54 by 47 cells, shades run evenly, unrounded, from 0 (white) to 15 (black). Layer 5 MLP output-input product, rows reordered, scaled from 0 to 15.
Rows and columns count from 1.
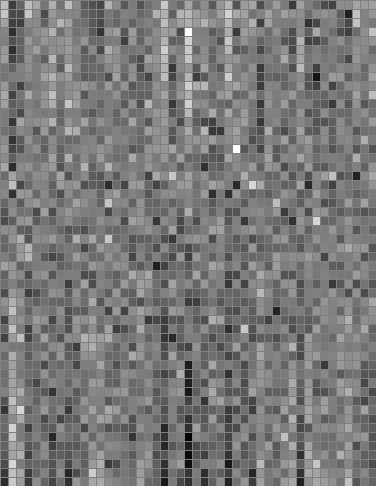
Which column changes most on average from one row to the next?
30
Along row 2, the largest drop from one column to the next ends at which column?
45
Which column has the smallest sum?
2
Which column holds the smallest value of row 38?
3
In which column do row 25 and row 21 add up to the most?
20
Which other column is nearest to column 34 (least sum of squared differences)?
19
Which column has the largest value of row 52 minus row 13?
24
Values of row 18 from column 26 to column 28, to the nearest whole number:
10 10 10
